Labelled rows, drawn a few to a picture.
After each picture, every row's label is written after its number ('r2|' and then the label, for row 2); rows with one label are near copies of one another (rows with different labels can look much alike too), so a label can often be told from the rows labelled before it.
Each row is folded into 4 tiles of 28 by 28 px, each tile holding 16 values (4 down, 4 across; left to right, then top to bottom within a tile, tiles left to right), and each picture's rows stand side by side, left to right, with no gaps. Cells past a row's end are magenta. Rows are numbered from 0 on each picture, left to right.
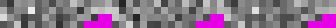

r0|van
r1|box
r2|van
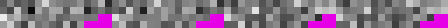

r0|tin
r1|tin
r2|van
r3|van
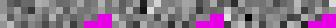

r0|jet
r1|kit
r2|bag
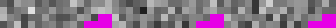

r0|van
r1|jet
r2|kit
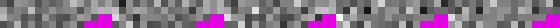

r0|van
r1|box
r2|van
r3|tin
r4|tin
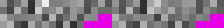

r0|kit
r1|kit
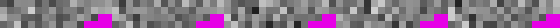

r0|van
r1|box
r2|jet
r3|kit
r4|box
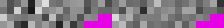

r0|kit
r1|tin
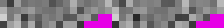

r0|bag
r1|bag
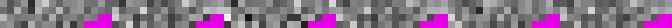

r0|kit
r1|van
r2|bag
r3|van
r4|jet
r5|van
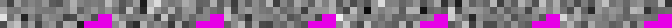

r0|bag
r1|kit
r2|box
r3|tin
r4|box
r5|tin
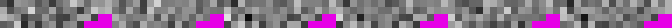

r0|van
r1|kit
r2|bag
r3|bag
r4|jet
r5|box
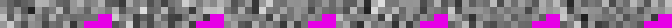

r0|jet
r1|van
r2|kit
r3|kit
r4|box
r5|box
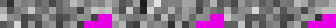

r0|van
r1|kit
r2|van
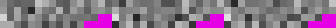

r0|jet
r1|bag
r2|bag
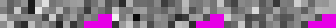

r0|kit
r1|bag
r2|van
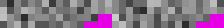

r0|box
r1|jet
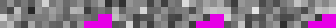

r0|tin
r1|van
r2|van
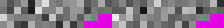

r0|kit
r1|tin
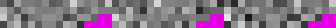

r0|bag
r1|tin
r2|bag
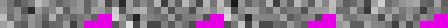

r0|jet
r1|box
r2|box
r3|kit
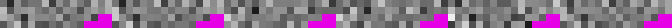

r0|box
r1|box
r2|tin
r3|tin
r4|bag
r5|box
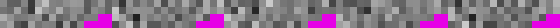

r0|kit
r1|box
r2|tin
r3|jet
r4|box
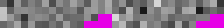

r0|box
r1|tin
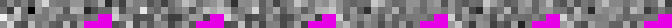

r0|tin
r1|van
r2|van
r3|jet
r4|jet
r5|tin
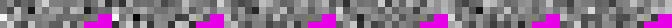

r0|tin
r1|bag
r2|jet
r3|box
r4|jet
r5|van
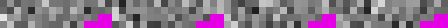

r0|tin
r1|box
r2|jet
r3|kit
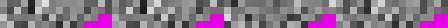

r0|kit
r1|kit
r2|bag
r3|kit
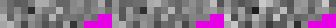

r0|jet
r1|jet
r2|jet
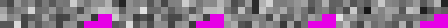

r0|van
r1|van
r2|kit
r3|tin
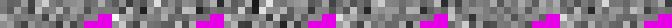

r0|kit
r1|tin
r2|kit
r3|tin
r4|box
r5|tin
